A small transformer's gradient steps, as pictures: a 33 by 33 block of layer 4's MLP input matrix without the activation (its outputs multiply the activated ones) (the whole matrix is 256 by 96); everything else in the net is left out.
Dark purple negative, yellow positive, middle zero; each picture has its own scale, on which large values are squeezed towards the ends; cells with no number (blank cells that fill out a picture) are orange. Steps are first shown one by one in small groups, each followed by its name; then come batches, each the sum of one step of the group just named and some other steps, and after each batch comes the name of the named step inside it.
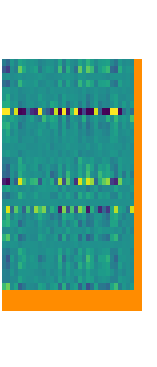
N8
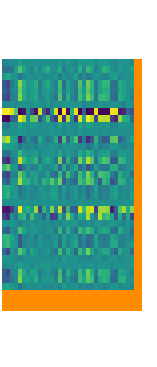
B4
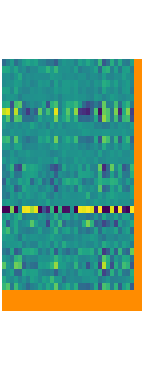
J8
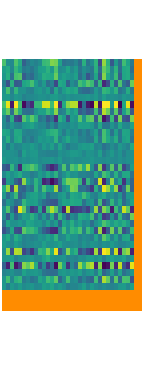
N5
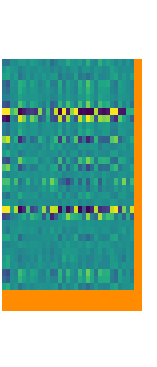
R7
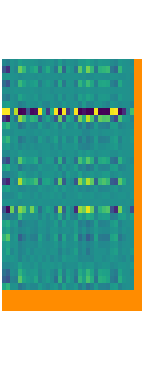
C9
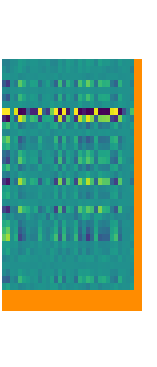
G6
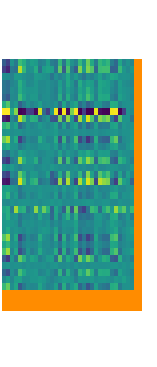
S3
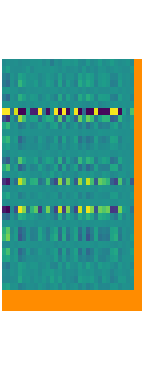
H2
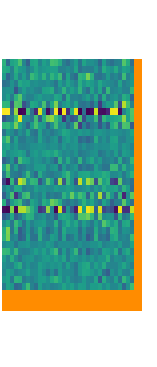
H2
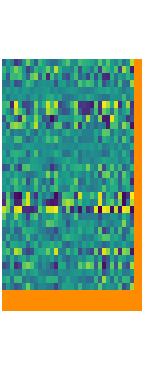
N5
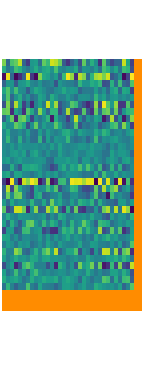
N5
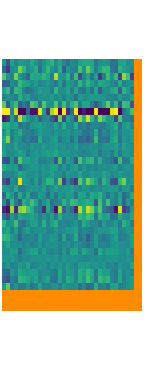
C9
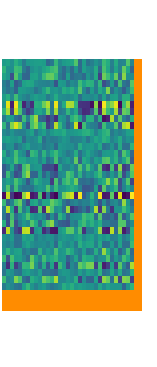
N5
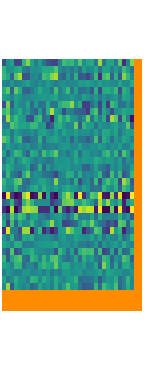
J8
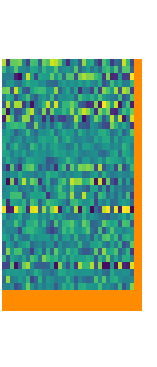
N5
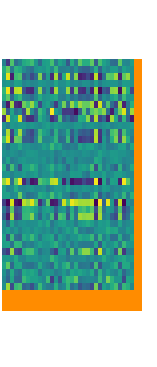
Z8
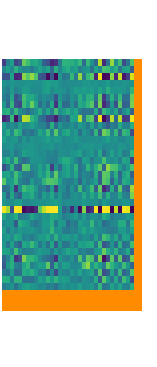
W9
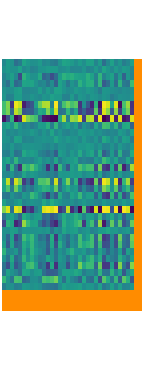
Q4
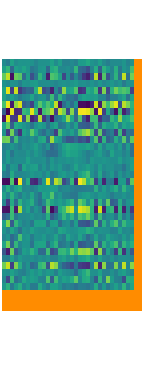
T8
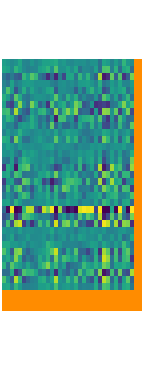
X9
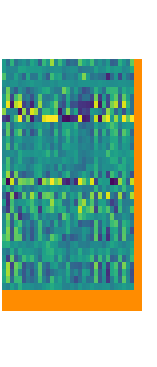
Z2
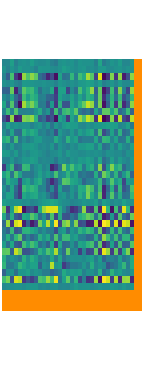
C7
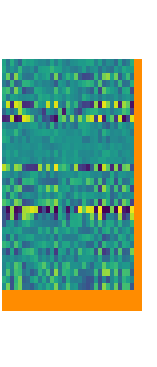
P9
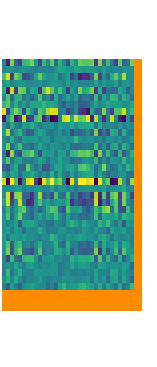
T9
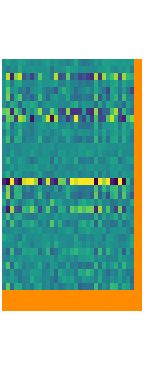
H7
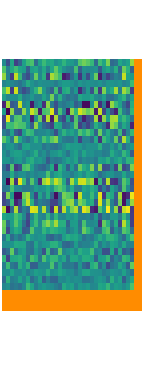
T8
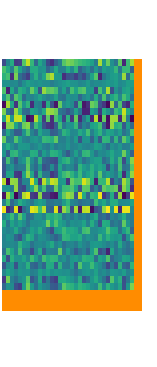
T9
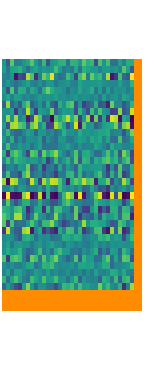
T9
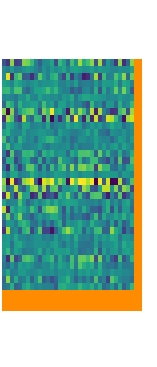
T9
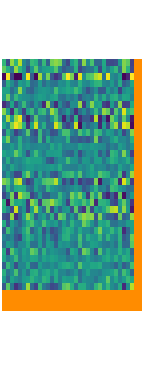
Z8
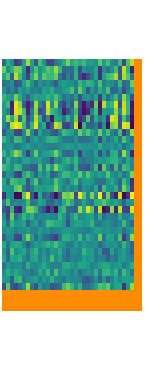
P9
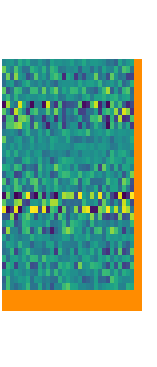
P9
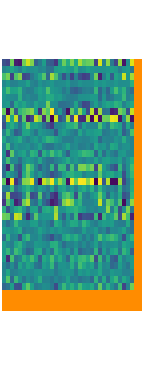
T9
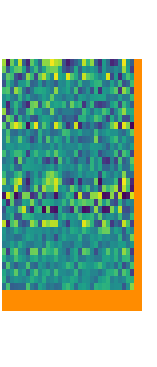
Z8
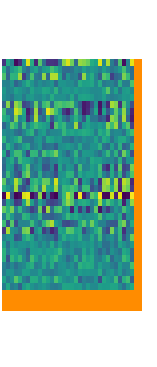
Q4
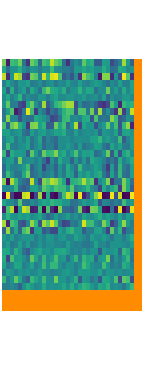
T9
